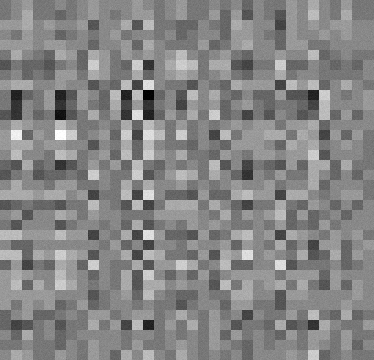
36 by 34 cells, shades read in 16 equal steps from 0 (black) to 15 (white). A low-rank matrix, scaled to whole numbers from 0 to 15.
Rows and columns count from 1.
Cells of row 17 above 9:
6
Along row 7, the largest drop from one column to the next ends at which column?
14
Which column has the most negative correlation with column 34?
29
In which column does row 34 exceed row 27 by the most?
3
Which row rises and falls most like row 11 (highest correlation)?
10
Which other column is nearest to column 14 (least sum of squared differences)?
12
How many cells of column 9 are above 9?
8
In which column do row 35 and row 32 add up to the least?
23
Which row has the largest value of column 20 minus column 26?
17
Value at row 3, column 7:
8
